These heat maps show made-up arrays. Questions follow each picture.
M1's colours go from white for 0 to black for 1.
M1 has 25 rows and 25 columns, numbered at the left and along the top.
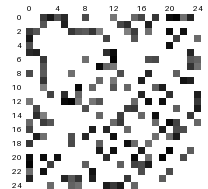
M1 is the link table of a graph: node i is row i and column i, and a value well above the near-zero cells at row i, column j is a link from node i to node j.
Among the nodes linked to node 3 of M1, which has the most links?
node 0
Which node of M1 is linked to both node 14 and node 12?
node 10
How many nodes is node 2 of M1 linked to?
12
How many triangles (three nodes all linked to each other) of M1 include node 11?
2
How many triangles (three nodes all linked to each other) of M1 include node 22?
6
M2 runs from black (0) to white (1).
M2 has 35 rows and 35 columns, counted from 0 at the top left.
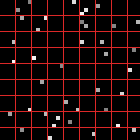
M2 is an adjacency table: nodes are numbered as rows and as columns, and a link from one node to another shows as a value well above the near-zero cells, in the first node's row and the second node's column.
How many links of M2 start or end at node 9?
1
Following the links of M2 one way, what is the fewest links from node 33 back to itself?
5
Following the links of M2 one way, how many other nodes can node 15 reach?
5
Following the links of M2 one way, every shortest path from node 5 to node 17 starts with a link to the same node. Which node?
node 34
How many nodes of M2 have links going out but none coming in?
6
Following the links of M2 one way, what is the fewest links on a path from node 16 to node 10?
4
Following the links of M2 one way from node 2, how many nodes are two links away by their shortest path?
2
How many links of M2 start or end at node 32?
3
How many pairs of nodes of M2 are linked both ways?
1
